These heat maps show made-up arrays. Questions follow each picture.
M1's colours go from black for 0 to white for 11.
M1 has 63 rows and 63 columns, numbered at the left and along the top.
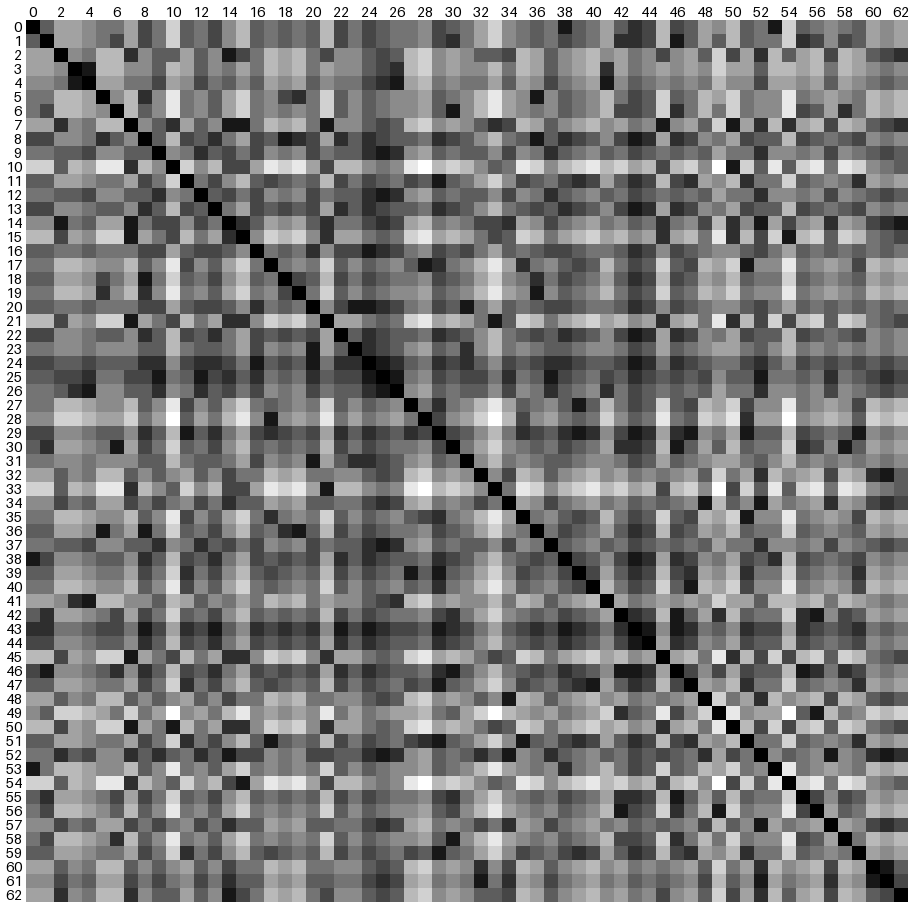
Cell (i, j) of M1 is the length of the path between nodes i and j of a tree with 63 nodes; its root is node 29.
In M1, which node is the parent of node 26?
25
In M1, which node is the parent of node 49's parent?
42
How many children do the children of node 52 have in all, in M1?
6
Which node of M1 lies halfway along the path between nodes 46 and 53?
38
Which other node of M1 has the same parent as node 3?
41
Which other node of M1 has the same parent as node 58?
6
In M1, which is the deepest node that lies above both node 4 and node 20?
24
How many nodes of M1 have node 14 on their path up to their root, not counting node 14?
10
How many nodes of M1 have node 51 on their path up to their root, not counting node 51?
3
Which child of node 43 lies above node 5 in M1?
8
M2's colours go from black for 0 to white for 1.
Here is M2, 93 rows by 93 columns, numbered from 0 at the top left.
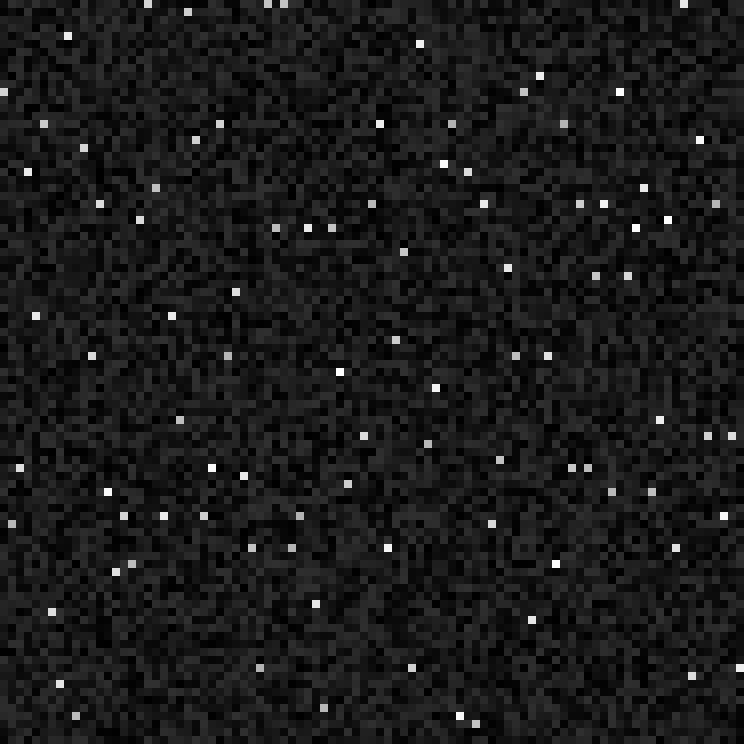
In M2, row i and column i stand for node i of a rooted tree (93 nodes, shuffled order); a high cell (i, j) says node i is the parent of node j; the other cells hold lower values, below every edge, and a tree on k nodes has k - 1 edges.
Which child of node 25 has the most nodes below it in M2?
75
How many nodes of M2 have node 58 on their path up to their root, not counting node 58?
5
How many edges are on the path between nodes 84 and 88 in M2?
4
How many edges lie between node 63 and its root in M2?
4
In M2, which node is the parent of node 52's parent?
15
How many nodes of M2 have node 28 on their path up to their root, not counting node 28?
6
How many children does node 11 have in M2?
3
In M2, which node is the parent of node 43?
60
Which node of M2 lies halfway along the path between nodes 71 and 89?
39
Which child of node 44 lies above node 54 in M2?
68
